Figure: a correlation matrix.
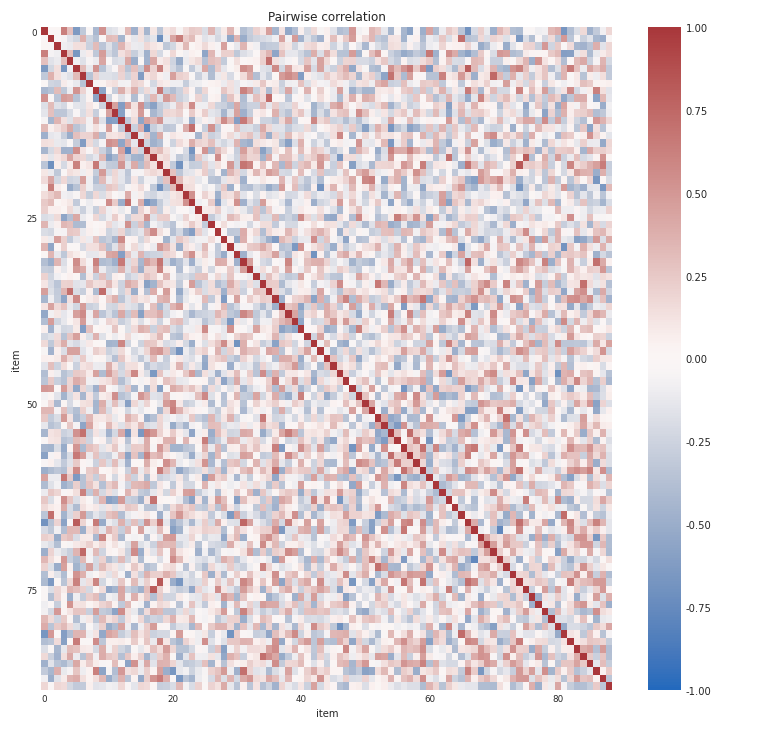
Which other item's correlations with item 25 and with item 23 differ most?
16
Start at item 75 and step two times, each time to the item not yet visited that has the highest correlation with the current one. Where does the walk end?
63
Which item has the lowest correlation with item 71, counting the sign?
67
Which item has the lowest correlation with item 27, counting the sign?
23
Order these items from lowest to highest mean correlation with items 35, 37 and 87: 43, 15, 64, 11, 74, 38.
15, 11, 64, 74, 38, 43
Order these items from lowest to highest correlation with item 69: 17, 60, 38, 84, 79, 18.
17, 60, 38, 79, 18, 84
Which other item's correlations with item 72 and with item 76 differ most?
68
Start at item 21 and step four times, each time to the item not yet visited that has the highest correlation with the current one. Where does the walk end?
39
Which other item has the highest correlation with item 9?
35
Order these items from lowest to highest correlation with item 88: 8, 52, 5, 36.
36, 5, 8, 52
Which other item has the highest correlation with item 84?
34
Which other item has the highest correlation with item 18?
74
